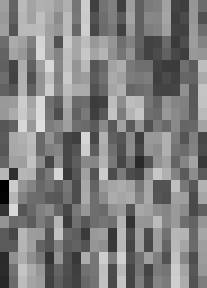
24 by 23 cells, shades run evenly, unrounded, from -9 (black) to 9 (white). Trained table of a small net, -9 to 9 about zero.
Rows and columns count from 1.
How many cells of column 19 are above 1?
9
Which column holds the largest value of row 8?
6
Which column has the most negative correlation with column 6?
20
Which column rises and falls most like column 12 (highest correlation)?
11
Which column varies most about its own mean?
8
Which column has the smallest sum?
1
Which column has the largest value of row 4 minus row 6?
2
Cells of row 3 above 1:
11
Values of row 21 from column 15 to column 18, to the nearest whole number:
-4 2 -4 2
